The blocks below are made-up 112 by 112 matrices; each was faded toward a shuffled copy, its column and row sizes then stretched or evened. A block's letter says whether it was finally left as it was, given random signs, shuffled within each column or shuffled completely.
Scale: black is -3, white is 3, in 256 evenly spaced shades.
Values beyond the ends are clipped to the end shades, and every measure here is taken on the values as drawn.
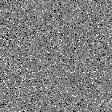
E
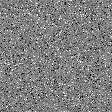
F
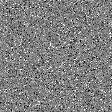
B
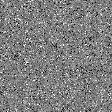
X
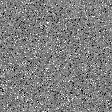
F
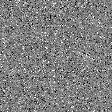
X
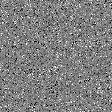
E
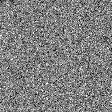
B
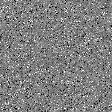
X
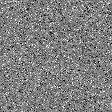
F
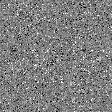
X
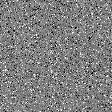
E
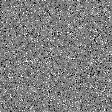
X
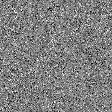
B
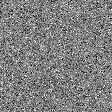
F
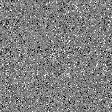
E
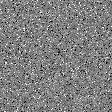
F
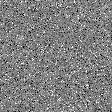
F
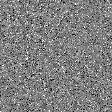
B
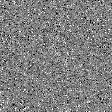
E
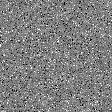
F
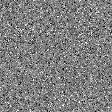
X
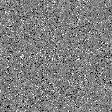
E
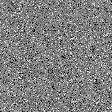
X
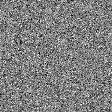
B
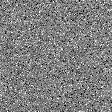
F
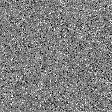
B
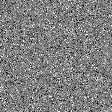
B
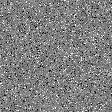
F
